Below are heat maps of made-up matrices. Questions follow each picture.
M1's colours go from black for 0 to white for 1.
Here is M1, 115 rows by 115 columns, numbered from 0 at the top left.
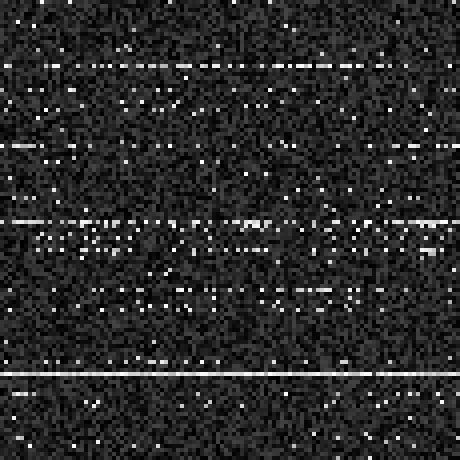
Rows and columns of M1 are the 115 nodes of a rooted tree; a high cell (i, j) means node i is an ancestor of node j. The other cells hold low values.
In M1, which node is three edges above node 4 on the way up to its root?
98
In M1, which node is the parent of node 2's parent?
25
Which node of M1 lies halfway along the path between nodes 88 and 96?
59
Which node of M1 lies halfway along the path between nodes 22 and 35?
16
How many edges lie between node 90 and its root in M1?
2
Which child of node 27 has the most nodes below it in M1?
40
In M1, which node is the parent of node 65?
75
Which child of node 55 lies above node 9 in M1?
62
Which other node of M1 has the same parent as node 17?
10
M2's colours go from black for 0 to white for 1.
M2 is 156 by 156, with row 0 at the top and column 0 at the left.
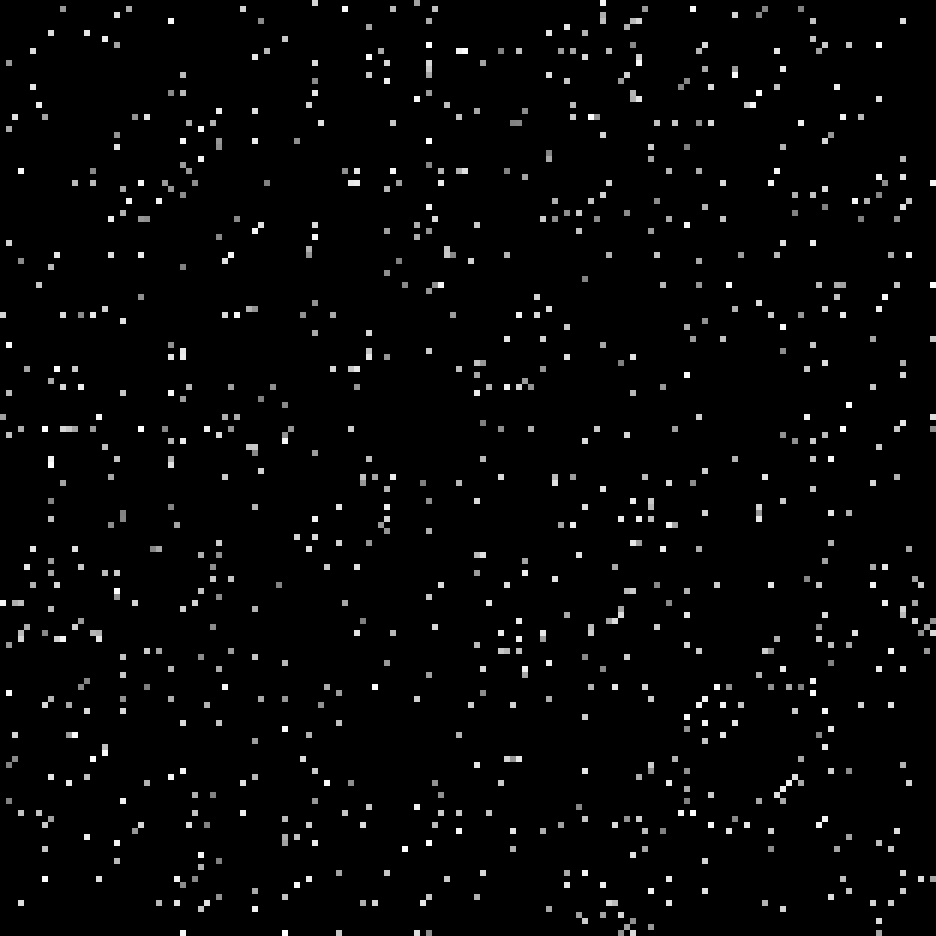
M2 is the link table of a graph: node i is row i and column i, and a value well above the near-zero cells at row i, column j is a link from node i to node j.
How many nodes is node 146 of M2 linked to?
10
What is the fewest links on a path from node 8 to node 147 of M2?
3
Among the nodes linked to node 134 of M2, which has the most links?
node 61
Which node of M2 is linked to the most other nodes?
node 71
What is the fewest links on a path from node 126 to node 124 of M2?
5
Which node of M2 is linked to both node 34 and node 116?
node 117
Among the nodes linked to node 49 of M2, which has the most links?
node 23
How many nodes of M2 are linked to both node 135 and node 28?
4
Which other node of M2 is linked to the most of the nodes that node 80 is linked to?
node 150
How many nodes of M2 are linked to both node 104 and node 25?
0
